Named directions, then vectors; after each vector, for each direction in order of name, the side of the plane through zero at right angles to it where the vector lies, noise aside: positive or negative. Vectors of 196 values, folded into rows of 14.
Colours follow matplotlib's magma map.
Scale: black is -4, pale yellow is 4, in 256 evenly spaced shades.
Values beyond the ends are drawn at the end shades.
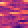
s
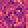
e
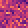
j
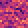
positive, negative, negative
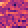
positive, positive, positive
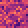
negative, negative, positive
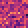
negative, negative, positive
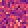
positive, positive, negative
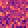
positive, positive, positive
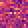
negative, positive, positive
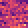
negative, positive, negative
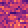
positive, positive, negative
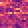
negative, positive, positive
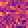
positive, positive, positive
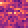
negative, positive, positive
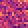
positive, negative, positive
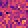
negative, negative, negative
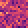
positive, positive, positive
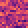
positive, positive, positive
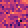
negative, negative, positive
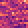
positive, negative, positive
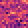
negative, negative, positive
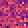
negative, positive, negative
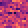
positive, negative, negative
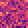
positive, positive, positive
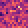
negative, negative, negative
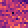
negative, positive, negative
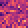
negative, negative, negative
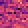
positive, negative, negative
